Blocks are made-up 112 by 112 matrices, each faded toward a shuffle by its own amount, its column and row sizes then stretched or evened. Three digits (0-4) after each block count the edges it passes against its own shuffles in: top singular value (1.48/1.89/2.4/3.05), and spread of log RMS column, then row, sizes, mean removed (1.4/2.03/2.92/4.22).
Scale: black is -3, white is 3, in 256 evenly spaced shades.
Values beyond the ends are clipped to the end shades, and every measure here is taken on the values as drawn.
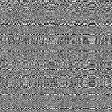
4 0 4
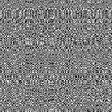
4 1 3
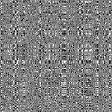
4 3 2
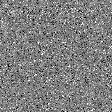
0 0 1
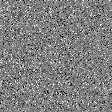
0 0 1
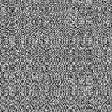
4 1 1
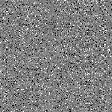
2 1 0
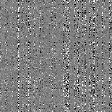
2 4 2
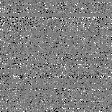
0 1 3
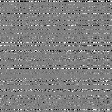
4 1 4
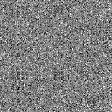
2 1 0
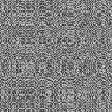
4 1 2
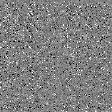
1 2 2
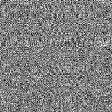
3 0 2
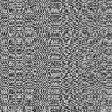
4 2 0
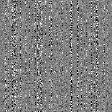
0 4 1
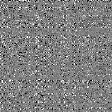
2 2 3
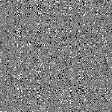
1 3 2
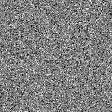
1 0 0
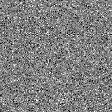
2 0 1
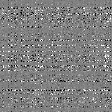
0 3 4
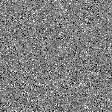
0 1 1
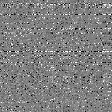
3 0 3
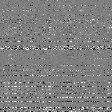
3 1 4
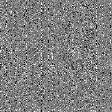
2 3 1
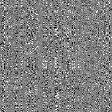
3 3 1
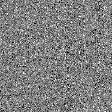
0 2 0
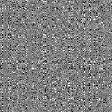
3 3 2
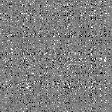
1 3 3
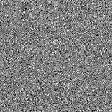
2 0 0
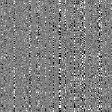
3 4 1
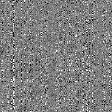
2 3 1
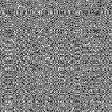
4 1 2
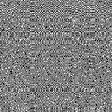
4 0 2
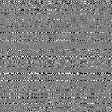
4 1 4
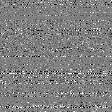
1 0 4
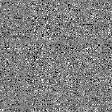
0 2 3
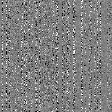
1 4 0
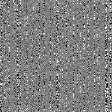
0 4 1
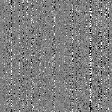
2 4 0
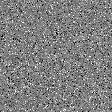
1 0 0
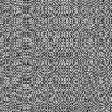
4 2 0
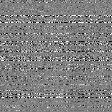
3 0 4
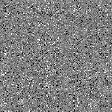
1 2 1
